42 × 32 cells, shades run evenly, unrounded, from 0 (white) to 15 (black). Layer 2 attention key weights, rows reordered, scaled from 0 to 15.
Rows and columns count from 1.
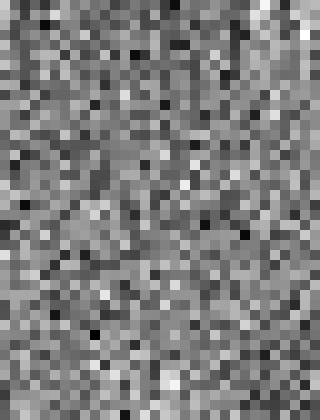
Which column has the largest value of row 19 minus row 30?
11
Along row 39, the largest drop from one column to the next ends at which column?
32
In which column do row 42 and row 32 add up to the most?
13
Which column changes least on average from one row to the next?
12
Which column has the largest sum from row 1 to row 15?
17
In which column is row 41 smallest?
16
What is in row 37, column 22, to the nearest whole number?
4
